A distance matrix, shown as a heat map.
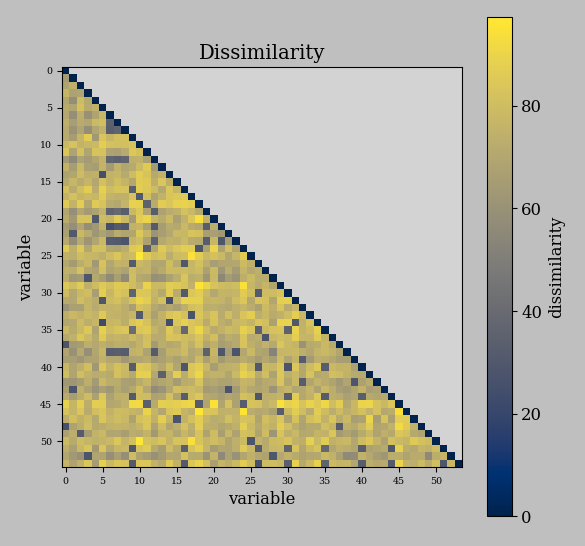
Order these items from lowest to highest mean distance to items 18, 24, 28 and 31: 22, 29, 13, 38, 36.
38, 22, 13, 36, 29
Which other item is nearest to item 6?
21
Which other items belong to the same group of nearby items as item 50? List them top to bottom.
25
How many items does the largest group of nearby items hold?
9
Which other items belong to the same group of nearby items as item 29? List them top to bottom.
46
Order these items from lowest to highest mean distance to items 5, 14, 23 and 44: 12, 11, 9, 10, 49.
12, 9, 49, 11, 10
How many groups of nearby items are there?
16
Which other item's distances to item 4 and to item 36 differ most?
20
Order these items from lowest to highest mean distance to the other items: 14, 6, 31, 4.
6, 4, 14, 31
